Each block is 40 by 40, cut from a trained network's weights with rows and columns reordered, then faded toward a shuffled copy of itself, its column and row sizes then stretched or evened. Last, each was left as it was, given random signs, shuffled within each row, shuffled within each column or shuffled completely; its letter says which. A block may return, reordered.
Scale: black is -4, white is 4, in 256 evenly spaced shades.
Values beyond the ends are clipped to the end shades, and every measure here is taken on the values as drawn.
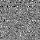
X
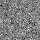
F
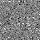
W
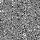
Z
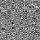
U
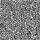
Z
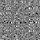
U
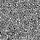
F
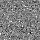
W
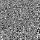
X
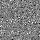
F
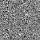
X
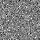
F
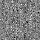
Z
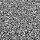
W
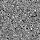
W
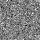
F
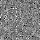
Z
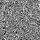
Z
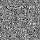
X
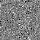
Z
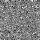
W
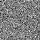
F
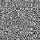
U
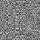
U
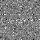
W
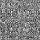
U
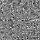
X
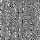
Z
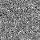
W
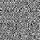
U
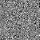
X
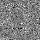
W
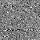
W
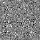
X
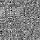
U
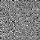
U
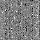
Z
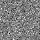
F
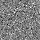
F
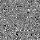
X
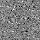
W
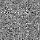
X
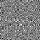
U
